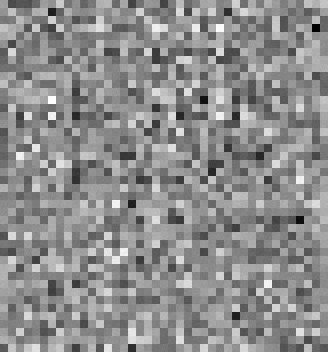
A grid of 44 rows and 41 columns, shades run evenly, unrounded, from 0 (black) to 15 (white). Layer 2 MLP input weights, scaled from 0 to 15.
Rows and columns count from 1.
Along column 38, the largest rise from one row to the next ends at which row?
29
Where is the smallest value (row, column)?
4, 40
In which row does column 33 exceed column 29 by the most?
2
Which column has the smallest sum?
10
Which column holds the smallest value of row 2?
7
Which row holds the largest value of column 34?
36
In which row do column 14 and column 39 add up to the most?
44
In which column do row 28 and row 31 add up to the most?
20
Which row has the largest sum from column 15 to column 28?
43
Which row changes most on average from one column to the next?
15
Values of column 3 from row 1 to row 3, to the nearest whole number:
5 8 11
